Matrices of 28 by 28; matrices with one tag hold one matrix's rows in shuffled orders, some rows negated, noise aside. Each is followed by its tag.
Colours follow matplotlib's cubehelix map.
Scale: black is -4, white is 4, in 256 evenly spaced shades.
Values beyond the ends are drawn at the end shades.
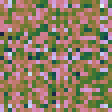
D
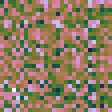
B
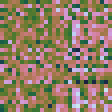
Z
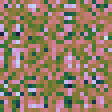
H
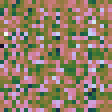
B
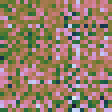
Z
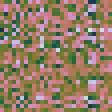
B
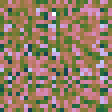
D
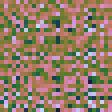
B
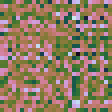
Z
